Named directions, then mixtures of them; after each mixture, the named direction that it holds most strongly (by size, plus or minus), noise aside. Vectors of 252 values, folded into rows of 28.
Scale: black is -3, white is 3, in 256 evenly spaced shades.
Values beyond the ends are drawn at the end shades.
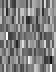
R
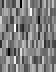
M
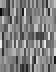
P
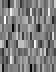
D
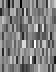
P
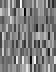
P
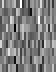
M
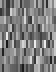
P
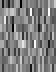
D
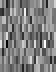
P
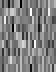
D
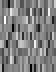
D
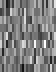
P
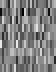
P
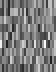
P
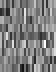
P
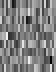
R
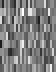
R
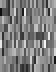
P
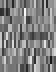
P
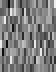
D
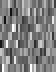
D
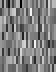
M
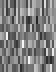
R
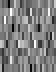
D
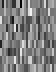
M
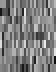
P
